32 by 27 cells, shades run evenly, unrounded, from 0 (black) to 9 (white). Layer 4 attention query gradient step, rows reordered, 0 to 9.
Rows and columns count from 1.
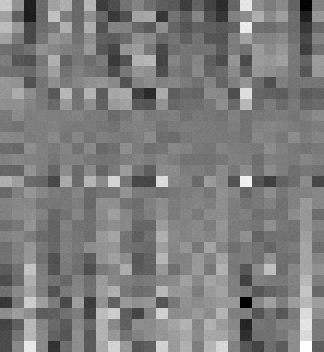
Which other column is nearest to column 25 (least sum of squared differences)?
7
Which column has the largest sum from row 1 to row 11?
21
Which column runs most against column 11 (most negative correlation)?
13
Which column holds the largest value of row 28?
3
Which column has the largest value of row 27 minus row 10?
26
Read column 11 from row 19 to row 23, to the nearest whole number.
4 5 5 4 4
